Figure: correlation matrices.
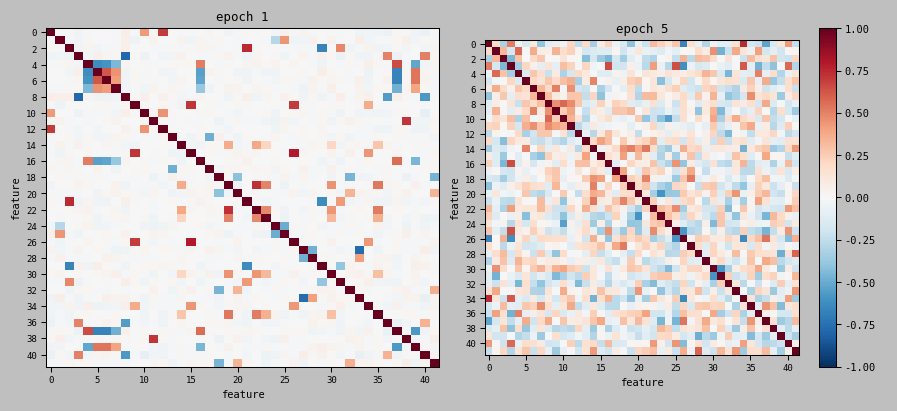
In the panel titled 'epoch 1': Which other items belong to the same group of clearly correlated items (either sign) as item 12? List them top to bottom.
0, 10
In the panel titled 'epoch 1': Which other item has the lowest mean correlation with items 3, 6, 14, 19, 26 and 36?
8
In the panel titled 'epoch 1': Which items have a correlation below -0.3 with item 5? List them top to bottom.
4, 16, 37
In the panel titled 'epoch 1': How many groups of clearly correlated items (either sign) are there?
11
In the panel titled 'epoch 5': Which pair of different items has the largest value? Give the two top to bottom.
0, 34
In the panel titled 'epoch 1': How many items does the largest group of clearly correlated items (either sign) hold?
7
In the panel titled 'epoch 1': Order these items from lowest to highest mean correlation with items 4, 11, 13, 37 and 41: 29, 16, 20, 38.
29, 20, 38, 16
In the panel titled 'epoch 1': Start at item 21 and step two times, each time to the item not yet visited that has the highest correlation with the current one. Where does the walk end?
31
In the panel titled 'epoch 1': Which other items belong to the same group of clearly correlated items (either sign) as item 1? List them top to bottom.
24, 25
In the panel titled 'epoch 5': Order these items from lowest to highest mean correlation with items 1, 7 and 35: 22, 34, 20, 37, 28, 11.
20, 34, 22, 37, 28, 11
